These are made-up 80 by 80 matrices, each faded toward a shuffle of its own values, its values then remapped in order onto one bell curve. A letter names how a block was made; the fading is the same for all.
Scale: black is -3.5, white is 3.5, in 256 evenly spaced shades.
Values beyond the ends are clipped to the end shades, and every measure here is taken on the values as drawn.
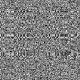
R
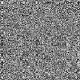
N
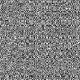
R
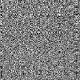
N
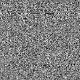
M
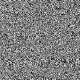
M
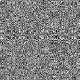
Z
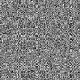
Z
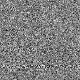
M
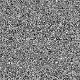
M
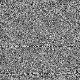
M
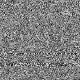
M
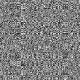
R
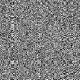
N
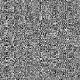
N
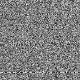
M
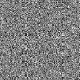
Z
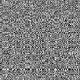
R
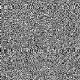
N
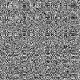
R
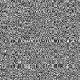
R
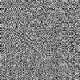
R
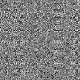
N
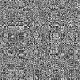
R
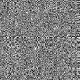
R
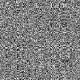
Z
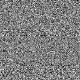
M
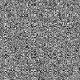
N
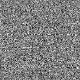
M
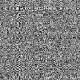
N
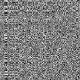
Z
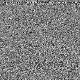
M
